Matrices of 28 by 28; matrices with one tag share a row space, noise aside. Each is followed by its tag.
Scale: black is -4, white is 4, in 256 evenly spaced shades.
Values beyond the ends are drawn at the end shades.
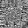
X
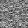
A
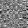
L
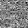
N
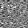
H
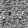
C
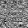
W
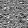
L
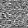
C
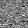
A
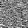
X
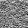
A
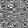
H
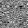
L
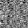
H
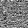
W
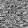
X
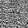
N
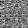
C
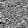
X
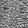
L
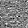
N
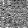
C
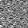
H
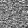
A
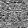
C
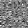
C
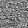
N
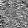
X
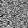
H
